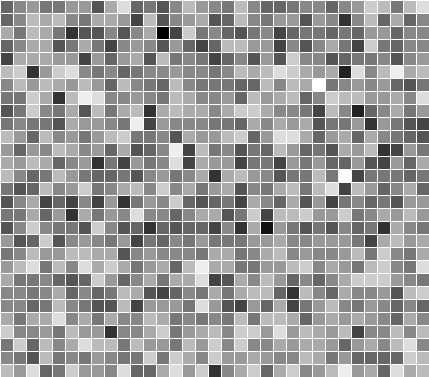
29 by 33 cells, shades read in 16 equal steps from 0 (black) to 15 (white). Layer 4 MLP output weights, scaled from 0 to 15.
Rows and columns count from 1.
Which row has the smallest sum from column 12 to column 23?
18
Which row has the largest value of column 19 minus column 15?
4
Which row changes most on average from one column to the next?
29
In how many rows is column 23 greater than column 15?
16
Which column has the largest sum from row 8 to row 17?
23
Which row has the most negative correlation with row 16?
11
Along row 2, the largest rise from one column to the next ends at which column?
12
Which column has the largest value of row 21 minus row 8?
5
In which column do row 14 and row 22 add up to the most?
27
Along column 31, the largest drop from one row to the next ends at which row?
7
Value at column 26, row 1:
6
